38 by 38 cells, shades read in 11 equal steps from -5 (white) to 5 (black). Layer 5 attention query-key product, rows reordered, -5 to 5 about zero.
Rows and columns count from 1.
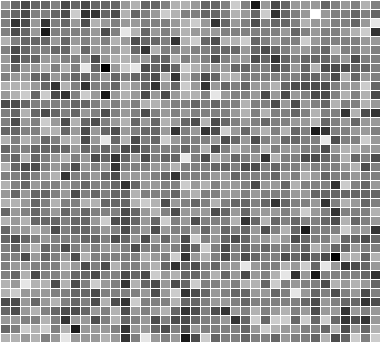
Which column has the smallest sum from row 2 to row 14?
13
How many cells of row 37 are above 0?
10
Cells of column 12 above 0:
15
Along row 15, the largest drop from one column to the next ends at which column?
23
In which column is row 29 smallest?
18
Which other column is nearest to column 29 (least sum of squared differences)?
26
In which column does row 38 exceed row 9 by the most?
19
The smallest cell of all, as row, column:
2, 32
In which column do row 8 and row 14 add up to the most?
11
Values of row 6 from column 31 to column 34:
-1 0 1 -2
